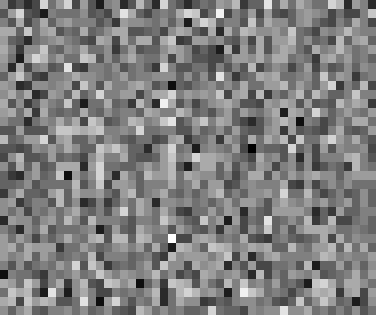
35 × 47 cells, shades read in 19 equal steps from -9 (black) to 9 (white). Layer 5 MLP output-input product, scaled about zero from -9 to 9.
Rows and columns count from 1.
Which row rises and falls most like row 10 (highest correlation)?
7
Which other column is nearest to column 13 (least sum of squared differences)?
10
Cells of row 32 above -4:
41
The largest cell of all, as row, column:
27, 22
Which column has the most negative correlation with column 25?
14
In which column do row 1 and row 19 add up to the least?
24
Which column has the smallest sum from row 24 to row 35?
13
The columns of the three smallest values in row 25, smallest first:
29, 1, 40
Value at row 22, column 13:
2
